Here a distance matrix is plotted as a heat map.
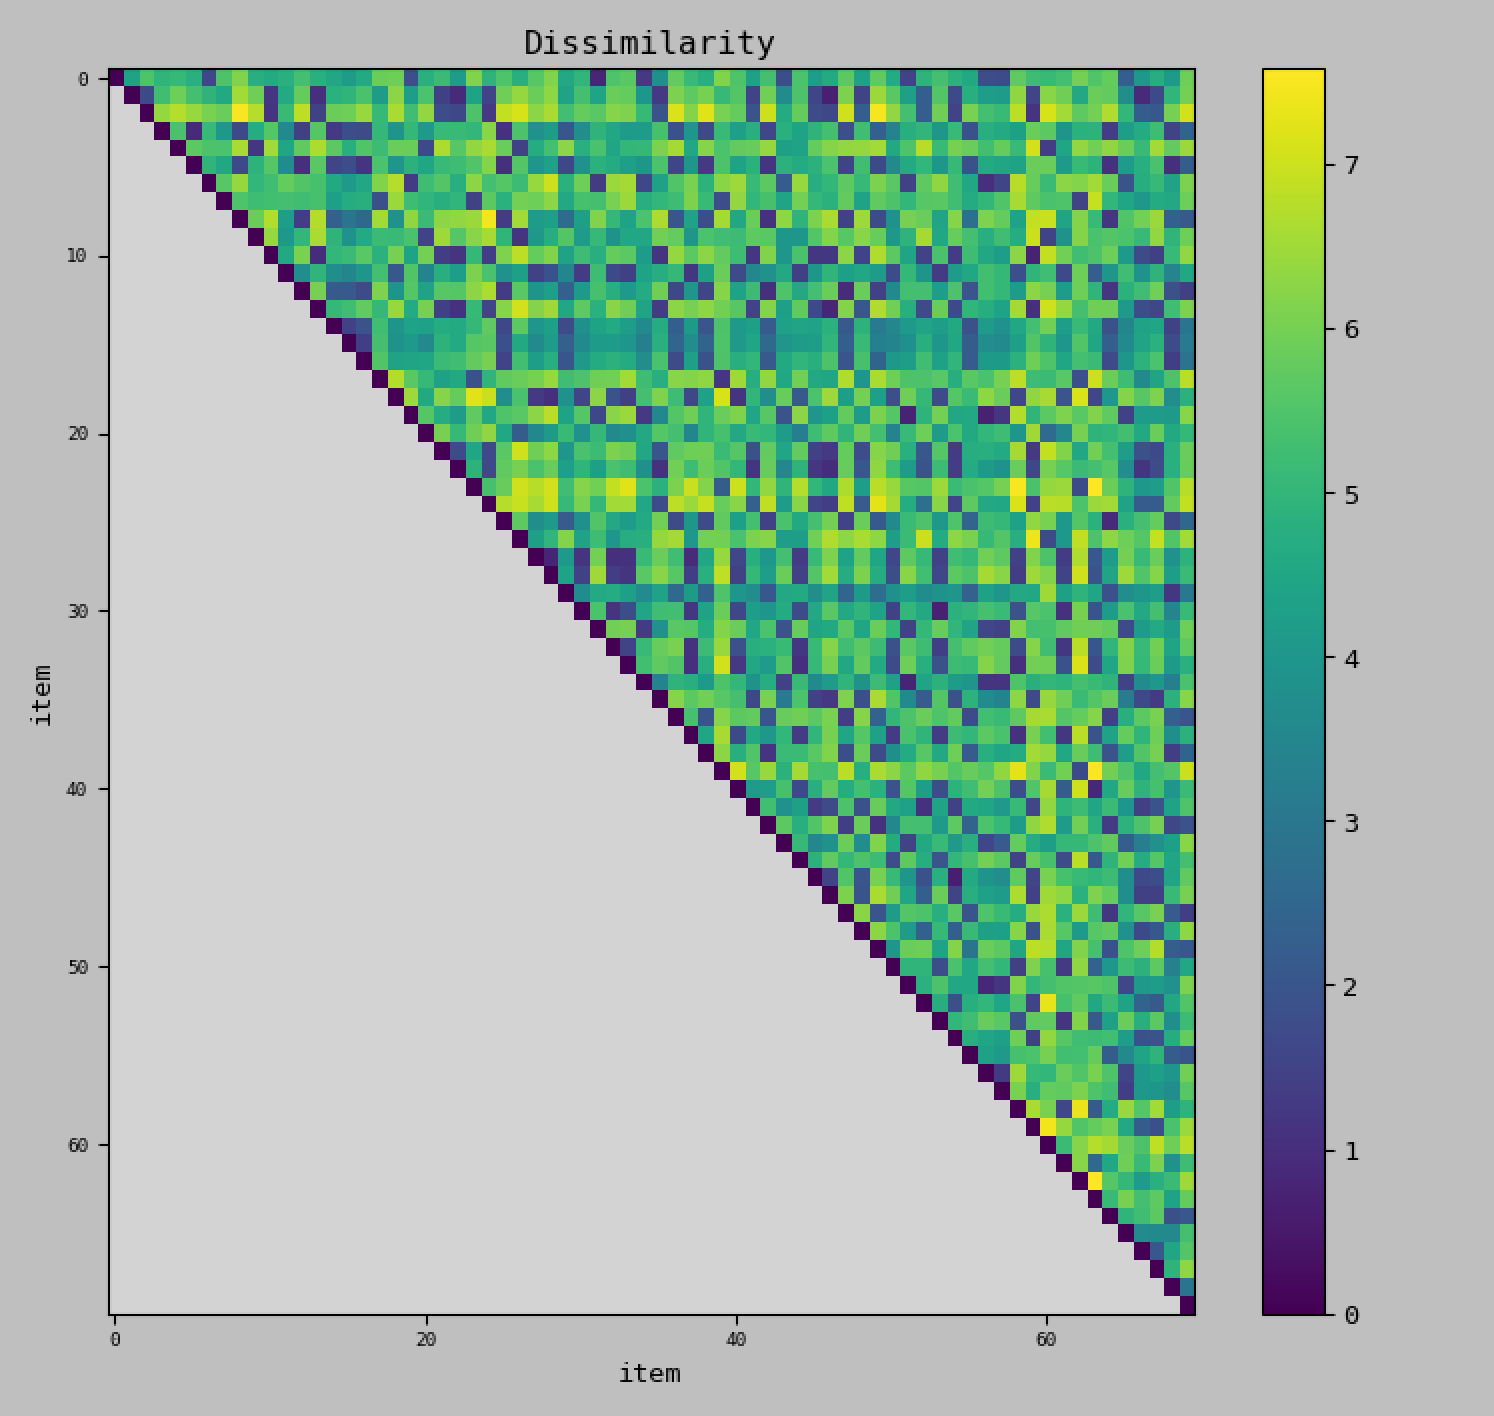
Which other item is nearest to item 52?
41
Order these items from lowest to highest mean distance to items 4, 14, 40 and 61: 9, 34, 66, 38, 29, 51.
9, 29, 38, 34, 66, 51
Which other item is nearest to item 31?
0
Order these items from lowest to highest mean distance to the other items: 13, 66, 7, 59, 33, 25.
66, 25, 33, 13, 59, 7
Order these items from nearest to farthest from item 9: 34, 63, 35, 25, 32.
32, 34, 25, 63, 35
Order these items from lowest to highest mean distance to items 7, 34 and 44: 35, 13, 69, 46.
35, 46, 13, 69
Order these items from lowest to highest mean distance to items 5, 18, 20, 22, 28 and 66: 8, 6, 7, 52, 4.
52, 8, 4, 7, 6
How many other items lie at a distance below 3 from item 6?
9
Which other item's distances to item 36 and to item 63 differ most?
40
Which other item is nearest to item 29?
68
